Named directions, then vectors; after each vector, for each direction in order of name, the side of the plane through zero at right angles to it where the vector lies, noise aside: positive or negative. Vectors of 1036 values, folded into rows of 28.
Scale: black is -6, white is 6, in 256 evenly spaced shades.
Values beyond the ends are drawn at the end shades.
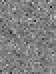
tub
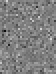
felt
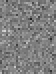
negative, negative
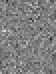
negative, negative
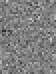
positive, positive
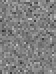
positive, positive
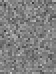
positive, negative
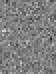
negative, negative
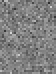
positive, negative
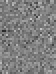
positive, positive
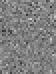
positive, positive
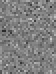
positive, positive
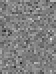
positive, positive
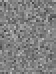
positive, negative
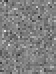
negative, positive
